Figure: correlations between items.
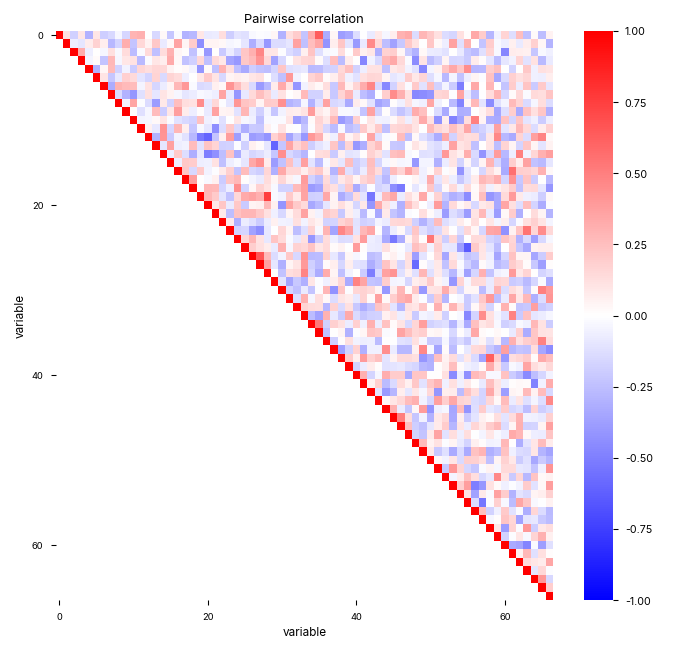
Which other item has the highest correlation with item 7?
45
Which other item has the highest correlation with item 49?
37
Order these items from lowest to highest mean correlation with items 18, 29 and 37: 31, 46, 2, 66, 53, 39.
66, 46, 31, 53, 39, 2
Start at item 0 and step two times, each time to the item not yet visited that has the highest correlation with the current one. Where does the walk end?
34
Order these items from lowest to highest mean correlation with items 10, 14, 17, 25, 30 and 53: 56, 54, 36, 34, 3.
54, 34, 3, 56, 36
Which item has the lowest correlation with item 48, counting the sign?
27
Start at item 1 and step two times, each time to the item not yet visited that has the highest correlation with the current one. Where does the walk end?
6
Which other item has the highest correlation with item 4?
55
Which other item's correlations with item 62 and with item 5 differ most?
14
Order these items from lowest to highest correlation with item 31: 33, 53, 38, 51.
53, 38, 51, 33
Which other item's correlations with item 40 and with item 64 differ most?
41
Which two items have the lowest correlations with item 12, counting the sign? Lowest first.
20, 19
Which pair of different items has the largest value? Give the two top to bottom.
19, 28
